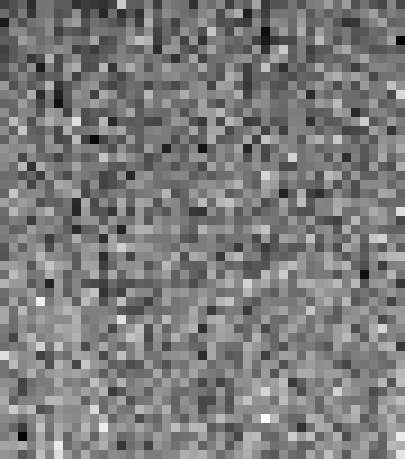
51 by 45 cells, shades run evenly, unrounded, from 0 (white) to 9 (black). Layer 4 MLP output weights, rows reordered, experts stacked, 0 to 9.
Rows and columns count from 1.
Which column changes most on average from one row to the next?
14
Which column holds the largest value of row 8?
5
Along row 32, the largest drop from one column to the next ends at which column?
7
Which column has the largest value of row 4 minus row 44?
30
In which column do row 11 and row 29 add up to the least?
45
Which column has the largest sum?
13
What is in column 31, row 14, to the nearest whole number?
6
